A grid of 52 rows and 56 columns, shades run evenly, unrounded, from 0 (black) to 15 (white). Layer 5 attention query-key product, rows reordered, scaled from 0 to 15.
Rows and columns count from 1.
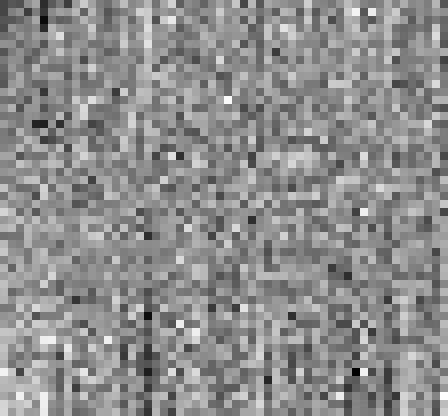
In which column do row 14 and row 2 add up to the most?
50
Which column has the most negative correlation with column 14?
28
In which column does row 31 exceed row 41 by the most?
43
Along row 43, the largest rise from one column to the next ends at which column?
46
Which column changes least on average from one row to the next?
48
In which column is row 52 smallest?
19
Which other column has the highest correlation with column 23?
3
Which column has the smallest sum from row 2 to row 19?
6
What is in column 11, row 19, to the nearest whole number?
11
